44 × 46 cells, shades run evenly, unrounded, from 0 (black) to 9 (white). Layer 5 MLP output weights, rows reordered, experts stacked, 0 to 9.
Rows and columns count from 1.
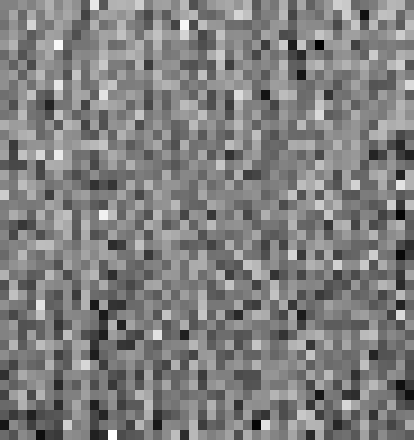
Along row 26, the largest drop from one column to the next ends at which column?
34
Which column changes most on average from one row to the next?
45
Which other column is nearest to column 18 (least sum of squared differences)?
1
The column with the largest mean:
39
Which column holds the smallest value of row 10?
30
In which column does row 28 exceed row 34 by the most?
11
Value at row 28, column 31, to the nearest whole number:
2
